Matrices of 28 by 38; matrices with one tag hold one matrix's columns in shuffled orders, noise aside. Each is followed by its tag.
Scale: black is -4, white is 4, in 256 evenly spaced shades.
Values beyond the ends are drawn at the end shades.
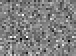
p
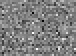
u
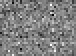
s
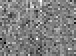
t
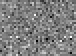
p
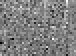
t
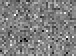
p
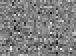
u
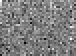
t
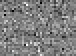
s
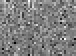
t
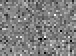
p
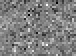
s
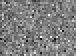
p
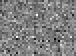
p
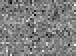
s
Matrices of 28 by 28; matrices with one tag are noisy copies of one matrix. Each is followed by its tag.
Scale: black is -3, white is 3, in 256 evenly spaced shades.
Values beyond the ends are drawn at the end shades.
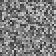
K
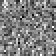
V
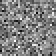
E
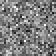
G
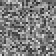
E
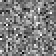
G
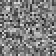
E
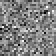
K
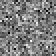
G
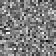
K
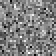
G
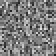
V
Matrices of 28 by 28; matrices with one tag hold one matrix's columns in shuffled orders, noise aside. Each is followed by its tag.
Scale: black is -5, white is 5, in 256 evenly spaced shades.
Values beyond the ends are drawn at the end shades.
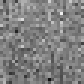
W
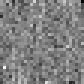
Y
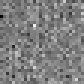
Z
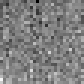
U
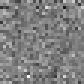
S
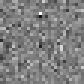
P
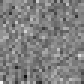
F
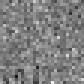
F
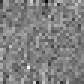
Y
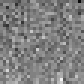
U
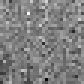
W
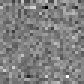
S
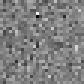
P
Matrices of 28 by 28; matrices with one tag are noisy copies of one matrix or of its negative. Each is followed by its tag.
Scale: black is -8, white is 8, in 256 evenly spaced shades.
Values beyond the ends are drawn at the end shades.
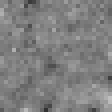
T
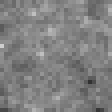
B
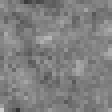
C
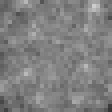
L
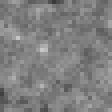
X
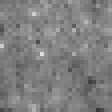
B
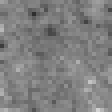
B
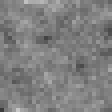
C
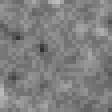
X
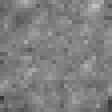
L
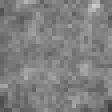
L
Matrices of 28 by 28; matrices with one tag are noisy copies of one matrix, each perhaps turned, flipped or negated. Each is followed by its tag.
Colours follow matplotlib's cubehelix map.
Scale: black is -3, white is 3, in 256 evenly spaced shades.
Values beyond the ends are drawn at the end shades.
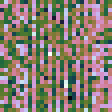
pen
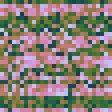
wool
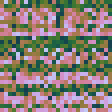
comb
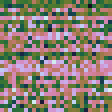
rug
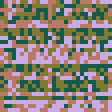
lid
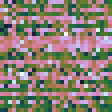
rug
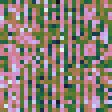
pen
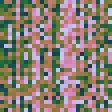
rug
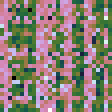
comb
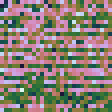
pen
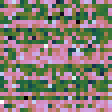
lid
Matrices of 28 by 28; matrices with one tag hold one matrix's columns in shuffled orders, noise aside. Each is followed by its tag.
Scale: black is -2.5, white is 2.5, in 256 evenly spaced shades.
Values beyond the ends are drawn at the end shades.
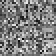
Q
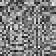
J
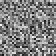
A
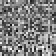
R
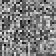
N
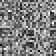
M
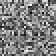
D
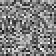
A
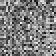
J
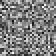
A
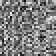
J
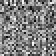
J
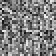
N
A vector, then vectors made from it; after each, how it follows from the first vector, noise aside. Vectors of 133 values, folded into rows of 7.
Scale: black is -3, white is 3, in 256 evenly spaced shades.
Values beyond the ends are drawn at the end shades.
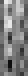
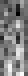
reversed.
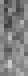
negated, shrunk.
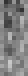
negated, shrunk.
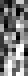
reversed, scaled up.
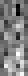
reversed.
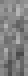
reversed, negated, shrunk.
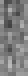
negated, shrunk.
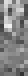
partly zeroed.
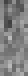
negated, shrunk.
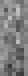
reversed, negated, shrunk.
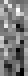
reversed, negated.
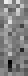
partly zeroed.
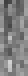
negated, shrunk.
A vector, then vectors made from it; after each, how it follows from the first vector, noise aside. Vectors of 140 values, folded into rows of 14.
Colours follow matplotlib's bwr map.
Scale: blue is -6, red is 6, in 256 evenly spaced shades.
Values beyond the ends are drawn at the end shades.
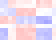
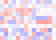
sign-scrambled.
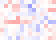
reversed, negated, partly zeroed.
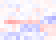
reversed, negated, partly zeroed.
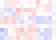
shrunk.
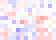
negated, partly zeroed.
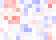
reversed, negated, partly zeroed.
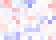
reversed, negated, partly zeroed.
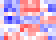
reversed, scaled up.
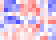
reversed, scaled up.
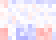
negated, partly zeroed.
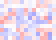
sign-scrambled.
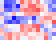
reversed, scaled up.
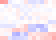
wrapped around, negated, partly zeroed.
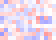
sign-scrambled.
